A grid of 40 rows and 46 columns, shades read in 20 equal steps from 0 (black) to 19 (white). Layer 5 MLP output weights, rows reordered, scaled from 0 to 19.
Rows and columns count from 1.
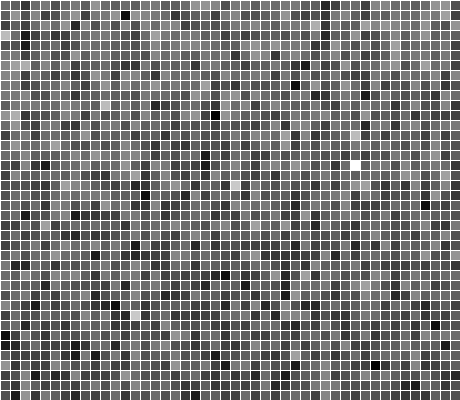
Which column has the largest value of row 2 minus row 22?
8
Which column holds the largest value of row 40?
3
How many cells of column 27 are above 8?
9
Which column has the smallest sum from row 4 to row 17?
22
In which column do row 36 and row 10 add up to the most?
30
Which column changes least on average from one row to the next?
40
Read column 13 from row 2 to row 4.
1 10 6
